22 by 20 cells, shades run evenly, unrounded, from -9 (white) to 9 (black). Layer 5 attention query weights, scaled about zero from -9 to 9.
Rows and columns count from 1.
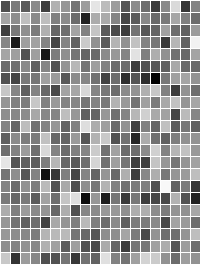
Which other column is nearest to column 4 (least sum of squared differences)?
12
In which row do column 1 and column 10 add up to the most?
7
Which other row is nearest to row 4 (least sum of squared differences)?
18
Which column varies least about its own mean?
4
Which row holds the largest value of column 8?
22
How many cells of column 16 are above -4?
18
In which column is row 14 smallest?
1
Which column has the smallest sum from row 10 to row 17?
10
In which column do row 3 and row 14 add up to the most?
15
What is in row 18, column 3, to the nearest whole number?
-2
